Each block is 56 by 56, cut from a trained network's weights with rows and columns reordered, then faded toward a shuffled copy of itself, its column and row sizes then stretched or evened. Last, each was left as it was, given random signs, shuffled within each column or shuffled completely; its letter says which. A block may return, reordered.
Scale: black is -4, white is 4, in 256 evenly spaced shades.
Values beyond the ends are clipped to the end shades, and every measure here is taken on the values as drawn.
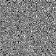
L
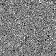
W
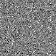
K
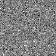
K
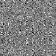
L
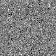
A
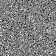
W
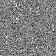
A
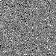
A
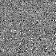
K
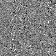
A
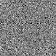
L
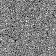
W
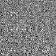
L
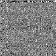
L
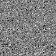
K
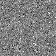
A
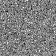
W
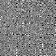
L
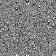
A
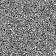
W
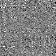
K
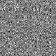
L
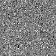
L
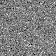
W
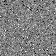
W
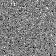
W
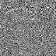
L
